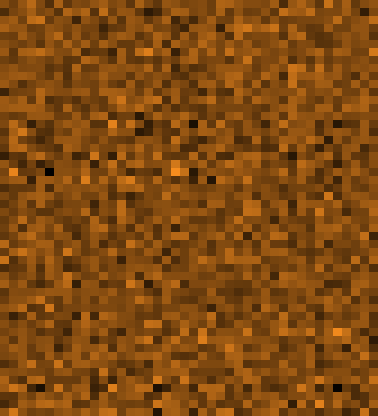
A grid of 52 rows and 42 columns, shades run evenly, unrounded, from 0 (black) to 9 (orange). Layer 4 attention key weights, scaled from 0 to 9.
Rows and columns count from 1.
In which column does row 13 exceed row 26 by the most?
33
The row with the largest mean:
7
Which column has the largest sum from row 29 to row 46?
6
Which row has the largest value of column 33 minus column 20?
9
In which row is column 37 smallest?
18
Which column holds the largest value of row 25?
37
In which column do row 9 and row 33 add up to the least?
20
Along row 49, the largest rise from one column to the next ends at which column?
13
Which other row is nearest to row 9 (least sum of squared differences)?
10
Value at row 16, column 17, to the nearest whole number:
2
